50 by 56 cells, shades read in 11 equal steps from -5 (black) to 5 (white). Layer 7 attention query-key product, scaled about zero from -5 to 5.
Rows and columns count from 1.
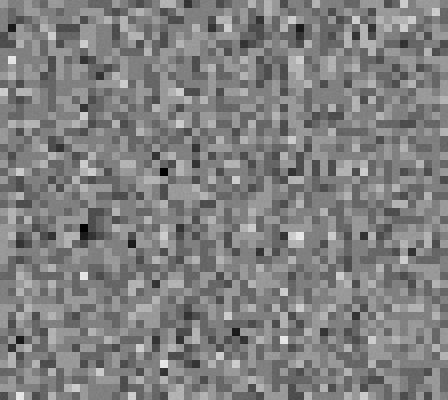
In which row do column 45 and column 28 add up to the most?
3
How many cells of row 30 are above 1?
9
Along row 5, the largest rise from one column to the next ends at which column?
46
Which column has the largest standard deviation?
11
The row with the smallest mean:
32
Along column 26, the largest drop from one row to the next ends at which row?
26
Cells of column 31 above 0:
15
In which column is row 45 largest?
28
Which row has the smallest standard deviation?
38
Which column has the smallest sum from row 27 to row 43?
23
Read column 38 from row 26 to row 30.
2 0 0 1 4
